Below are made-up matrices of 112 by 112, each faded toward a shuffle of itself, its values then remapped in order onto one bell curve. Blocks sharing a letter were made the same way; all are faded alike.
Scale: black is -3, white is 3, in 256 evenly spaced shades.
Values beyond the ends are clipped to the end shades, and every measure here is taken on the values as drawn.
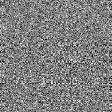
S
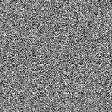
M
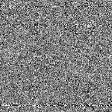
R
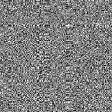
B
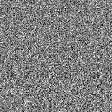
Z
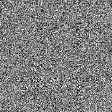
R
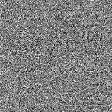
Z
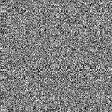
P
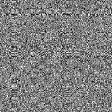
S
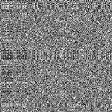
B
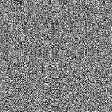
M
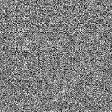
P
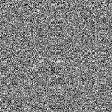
P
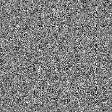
R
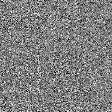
R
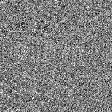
Z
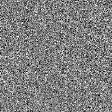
R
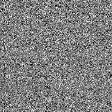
R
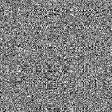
S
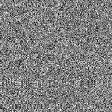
P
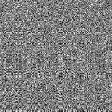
B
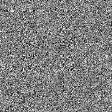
R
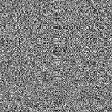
B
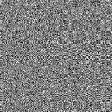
B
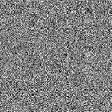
M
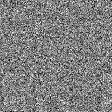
Z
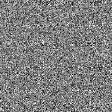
R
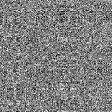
M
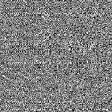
S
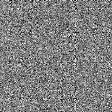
R
